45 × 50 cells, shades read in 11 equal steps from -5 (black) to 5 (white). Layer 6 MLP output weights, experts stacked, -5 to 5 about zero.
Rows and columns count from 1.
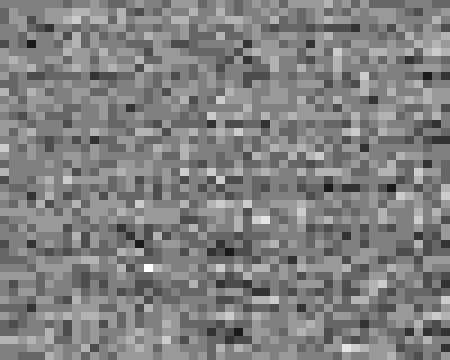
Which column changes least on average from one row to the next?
7
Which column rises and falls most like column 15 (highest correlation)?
19
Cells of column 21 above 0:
17
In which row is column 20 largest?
3
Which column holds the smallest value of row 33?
33
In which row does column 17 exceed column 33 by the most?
34
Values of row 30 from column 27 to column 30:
-2 -1 -1 -1
